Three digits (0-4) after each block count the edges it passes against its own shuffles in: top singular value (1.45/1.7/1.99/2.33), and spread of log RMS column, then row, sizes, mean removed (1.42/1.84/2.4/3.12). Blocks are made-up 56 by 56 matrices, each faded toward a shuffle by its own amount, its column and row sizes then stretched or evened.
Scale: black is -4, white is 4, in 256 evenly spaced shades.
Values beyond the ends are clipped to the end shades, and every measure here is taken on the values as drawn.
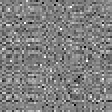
4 0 1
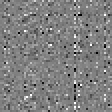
3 3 1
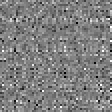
4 2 2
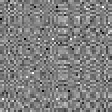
4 0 0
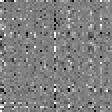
4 3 2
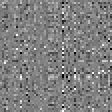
3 3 1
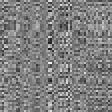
4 4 0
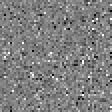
0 1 0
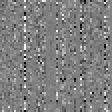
1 4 0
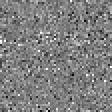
0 1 2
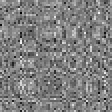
4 3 0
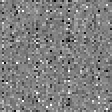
2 2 1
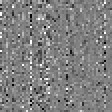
3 3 0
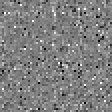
1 1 0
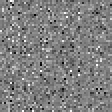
1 2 0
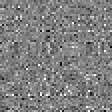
3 1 2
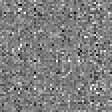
0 3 2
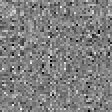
2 2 0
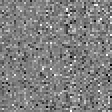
2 2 0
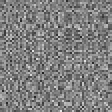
4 1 1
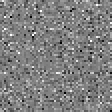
2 1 1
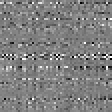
4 0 4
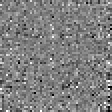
1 3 2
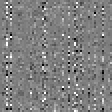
0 4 1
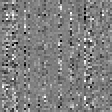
0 4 0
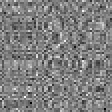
4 2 0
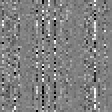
4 4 0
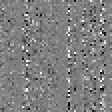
0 4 1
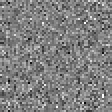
2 2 0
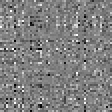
3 3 3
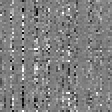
3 4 1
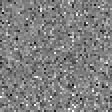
0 1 0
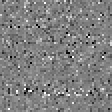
0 1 2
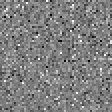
1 0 0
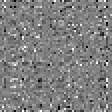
3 2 2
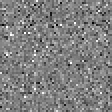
0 0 1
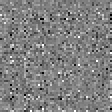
1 2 2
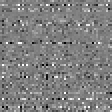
1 1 4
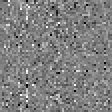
0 2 1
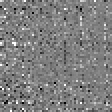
0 3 2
